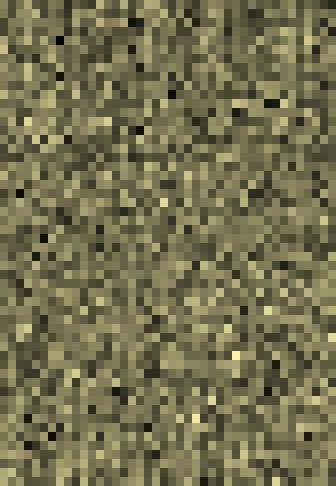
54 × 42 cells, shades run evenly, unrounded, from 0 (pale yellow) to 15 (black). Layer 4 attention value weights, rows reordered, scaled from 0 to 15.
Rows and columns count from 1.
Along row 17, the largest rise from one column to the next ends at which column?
17
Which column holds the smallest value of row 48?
38
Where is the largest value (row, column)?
5, 8
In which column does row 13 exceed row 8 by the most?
4
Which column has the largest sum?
34
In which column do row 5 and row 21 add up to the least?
19
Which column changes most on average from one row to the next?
13
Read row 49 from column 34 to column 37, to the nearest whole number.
10 8 8 8
